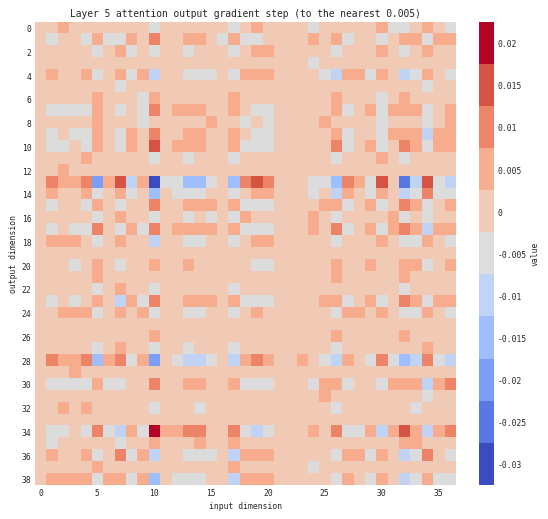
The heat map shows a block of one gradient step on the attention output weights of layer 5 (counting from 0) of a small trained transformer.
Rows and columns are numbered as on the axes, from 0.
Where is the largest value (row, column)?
34, 10
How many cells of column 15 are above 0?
4
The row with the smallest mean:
13
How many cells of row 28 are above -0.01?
28
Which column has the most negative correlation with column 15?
18
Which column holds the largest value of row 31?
25
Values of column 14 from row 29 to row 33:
0 0.005 0 -0.005 0
